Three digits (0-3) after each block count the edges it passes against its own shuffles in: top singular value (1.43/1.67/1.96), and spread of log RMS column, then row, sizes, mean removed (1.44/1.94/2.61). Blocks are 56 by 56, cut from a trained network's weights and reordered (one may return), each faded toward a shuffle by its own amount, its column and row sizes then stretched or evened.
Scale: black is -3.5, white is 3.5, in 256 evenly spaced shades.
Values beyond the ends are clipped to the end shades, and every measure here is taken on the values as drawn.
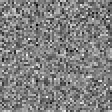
2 0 0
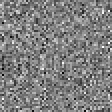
2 2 0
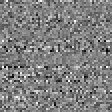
1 0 3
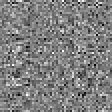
3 2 2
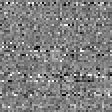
0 0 3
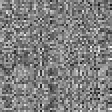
3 2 0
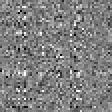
2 2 2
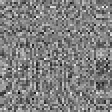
3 0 2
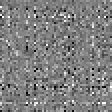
0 3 2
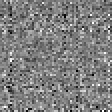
2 2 2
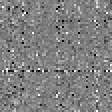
1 2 1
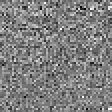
2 0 2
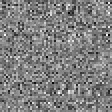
2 0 2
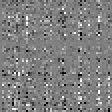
0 3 3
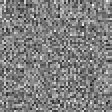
3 1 0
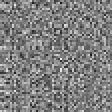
3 1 0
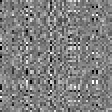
3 3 1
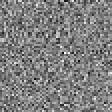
2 0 1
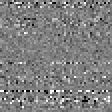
1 0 3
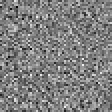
2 1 0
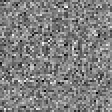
1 0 1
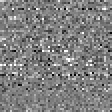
1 0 3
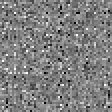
0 2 1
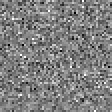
0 0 1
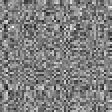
3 2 1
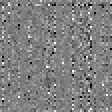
1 3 0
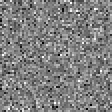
0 0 1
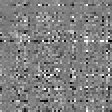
1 3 3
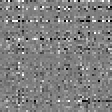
1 3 3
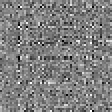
3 2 2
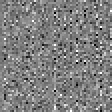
0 3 0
